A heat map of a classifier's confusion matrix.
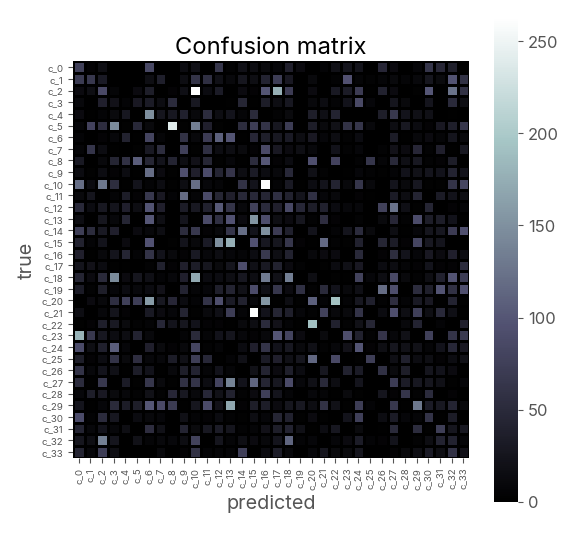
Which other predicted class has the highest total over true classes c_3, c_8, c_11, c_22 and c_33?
c_20
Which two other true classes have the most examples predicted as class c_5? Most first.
c_8, c_20
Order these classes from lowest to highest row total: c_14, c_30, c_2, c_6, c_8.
c_30, c_6, c_8, c_14, c_2
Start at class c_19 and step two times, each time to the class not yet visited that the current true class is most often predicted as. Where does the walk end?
c_0
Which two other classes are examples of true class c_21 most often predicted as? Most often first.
c_15, c_27
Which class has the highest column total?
c_16
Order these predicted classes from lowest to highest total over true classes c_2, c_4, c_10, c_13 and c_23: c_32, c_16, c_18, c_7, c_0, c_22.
c_7, c_22, c_18, c_32, c_0, c_16
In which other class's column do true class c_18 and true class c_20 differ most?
c_22
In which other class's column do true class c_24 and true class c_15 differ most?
c_13
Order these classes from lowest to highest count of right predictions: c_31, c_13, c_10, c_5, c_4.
c_4, c_5, c_31, c_13, c_10
